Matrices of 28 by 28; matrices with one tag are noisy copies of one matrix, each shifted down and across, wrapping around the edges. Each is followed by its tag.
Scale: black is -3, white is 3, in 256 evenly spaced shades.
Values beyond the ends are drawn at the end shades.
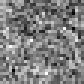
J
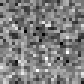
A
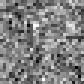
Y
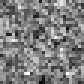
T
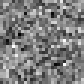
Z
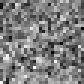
Y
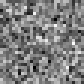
Z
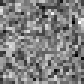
Y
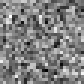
Z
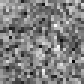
J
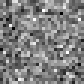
Y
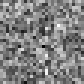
J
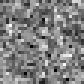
J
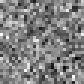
Z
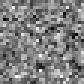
T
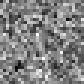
T
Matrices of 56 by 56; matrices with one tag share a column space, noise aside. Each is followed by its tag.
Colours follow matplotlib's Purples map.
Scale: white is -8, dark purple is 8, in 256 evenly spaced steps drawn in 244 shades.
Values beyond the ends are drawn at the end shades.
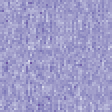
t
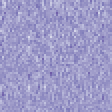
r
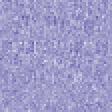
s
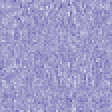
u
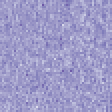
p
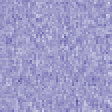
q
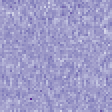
u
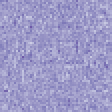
s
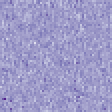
p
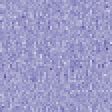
s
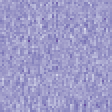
q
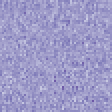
p
